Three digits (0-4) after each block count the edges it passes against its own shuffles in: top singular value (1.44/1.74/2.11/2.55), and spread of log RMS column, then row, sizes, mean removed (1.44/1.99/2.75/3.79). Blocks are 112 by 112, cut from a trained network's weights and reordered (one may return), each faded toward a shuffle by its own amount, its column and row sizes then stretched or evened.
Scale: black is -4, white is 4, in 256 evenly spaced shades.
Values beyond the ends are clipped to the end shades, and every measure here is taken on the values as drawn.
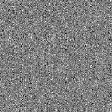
3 2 1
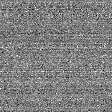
2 0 2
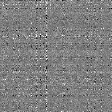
2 3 2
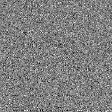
2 1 2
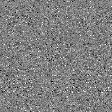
1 1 2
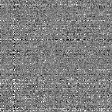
2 3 3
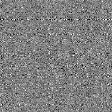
2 1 3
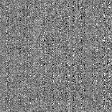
1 3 1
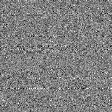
2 0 2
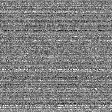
4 1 3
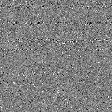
2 0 2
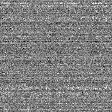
3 1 2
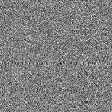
3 1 1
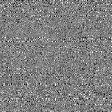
3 0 3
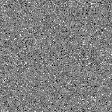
2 1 1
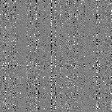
2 4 2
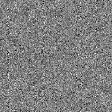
1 2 0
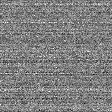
3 0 2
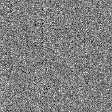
0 2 0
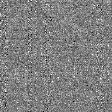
0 3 0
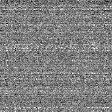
3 2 2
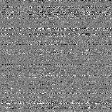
1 2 4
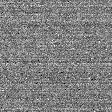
2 0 1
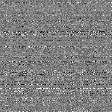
1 1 4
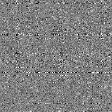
2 2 3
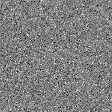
0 1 1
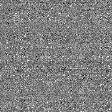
0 2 2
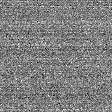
2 0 1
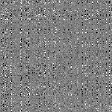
0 4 3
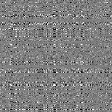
4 2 4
